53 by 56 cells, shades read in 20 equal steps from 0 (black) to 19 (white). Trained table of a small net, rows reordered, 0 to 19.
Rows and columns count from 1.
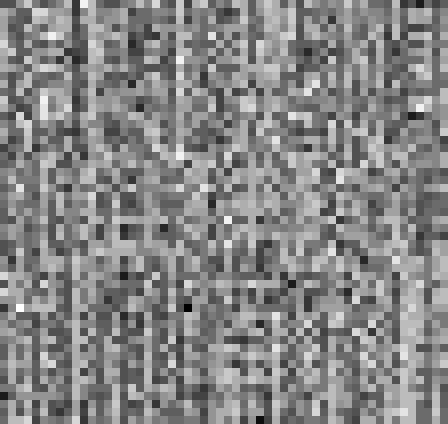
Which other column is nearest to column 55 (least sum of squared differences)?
49
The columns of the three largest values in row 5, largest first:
7, 27, 37
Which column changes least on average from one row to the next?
10
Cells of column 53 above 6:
43
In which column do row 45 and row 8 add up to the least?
21
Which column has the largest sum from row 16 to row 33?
12
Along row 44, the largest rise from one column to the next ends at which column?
35
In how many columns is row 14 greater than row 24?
23
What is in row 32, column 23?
14
